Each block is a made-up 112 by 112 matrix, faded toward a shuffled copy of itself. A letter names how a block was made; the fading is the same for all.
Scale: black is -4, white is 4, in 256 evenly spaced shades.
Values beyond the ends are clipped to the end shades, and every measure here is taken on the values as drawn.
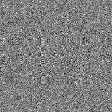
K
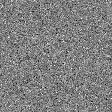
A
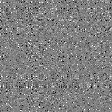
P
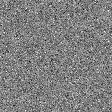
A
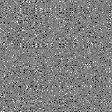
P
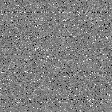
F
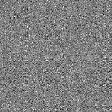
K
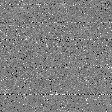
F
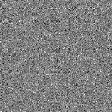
K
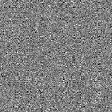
K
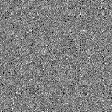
K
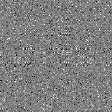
P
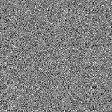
K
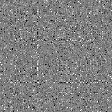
P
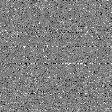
F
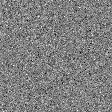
A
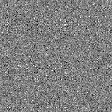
K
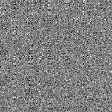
K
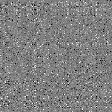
P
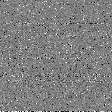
F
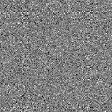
K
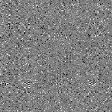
P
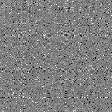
P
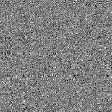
K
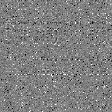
P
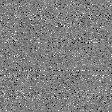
F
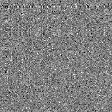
K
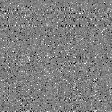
P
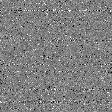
F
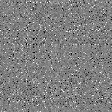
P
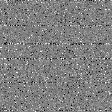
F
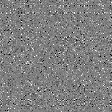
P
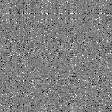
P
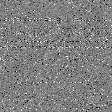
F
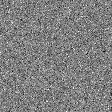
A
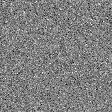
A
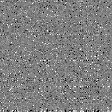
P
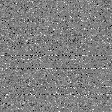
F
